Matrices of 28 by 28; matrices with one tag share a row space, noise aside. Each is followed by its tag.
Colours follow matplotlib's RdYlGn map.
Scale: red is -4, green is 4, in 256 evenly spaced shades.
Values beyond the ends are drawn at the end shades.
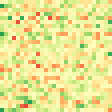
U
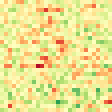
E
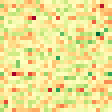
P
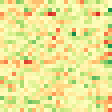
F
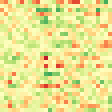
E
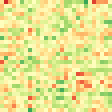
P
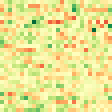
F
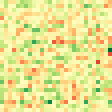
F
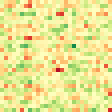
F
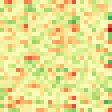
F
